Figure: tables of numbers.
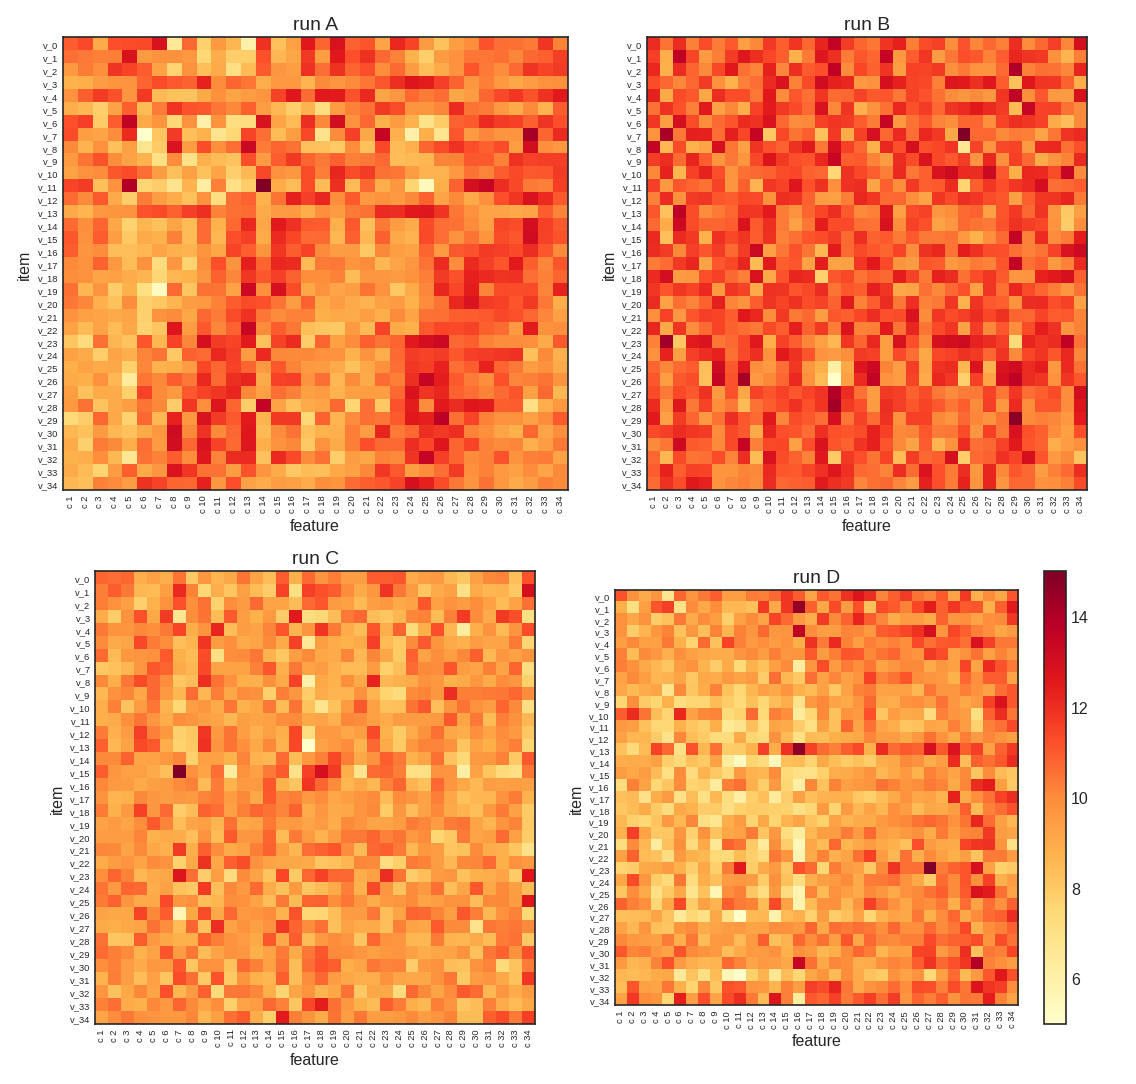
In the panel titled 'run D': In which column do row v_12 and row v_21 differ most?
c 10
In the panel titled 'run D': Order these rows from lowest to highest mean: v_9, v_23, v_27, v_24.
v_27, v_9, v_24, v_23
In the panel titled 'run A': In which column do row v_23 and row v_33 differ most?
c 16
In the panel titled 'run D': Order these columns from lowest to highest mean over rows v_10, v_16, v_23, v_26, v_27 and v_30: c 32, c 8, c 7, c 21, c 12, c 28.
c 7, c 8, c 12, c 21, c 28, c 32
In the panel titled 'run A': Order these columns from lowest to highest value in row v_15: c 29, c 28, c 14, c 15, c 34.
c 14, c 29, c 28, c 34, c 15
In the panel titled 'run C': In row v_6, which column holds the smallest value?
c 10
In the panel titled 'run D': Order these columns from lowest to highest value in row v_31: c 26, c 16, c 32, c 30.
c 32, c 26, c 30, c 16
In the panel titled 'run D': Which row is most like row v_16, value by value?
v_25
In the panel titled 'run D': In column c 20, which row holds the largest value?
v_0
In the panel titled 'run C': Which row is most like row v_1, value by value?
v_23
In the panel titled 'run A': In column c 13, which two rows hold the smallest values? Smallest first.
v_0, v_6
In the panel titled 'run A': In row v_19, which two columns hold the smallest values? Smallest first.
c 7, c 6
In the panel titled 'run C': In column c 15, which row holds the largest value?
v_34
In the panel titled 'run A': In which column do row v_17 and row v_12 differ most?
c 11
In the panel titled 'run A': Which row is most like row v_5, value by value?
v_33
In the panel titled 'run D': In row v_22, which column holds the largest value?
c 22
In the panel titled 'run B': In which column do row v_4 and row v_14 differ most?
c 34
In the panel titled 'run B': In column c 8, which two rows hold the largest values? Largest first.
v_26, v_31
